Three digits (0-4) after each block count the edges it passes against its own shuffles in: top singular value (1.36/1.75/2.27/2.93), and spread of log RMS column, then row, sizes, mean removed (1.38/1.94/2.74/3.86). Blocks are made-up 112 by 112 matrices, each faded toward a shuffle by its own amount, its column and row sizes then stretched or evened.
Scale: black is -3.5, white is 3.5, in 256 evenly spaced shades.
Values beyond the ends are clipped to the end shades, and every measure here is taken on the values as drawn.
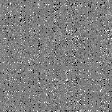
0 3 2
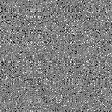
3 0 1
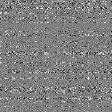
1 2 4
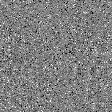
1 0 0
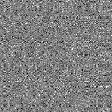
3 0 2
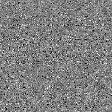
2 1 2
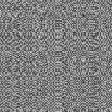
4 1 0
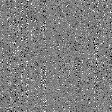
1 3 0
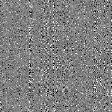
3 3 1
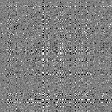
4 3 3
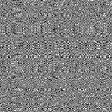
4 0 3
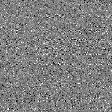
3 0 2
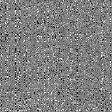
2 3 2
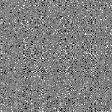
3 2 2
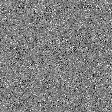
1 0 1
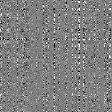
3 4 2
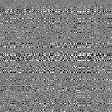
4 1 4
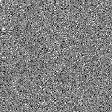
2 1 0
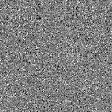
2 1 0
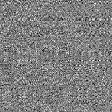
3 0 2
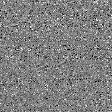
0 1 2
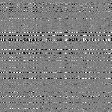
4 2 4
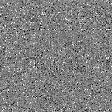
2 0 1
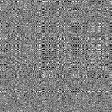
4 2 3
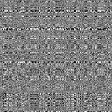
4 2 4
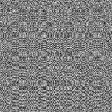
4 2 2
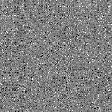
3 1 1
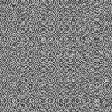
4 1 2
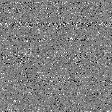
1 0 3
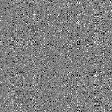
3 2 2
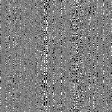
3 4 0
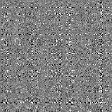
3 3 3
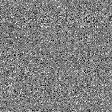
2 0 2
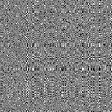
4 3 2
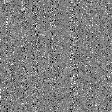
1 3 0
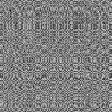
4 2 2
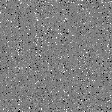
0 2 1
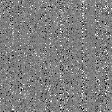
2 3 1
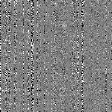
2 4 2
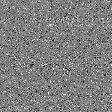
1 0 2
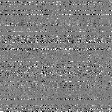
2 2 4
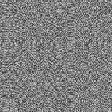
3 0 0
